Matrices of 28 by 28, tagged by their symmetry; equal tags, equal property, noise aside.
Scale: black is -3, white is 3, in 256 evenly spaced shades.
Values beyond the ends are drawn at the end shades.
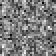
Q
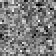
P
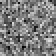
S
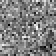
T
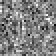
Q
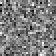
P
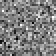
S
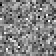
S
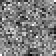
T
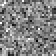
T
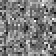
Q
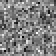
P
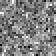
T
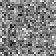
S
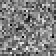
T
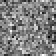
Q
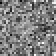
Q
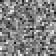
P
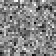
P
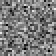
Q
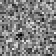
S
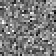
P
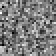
P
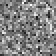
S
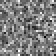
Q
